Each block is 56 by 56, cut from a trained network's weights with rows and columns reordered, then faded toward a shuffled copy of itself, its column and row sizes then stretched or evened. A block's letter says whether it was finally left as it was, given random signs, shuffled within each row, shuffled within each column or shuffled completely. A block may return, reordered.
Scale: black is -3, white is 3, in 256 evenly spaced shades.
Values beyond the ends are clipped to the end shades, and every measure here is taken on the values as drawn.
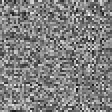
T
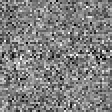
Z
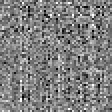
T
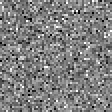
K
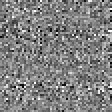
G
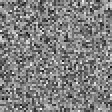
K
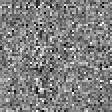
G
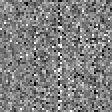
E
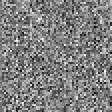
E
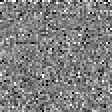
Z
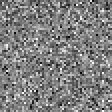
E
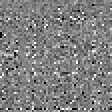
T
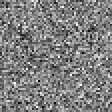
K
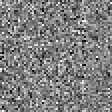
E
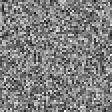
K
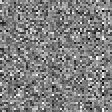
T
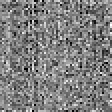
T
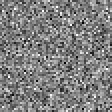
K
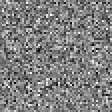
G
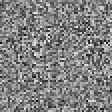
G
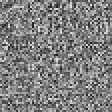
T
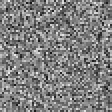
K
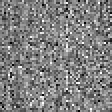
E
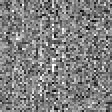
E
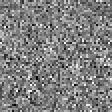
Z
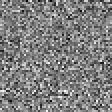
Z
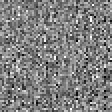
E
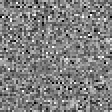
Z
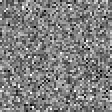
K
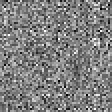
T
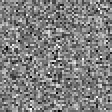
E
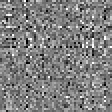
T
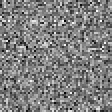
Z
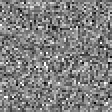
Z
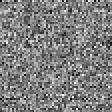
Z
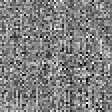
T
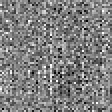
T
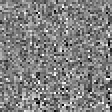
G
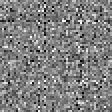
G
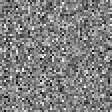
E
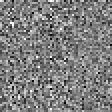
G
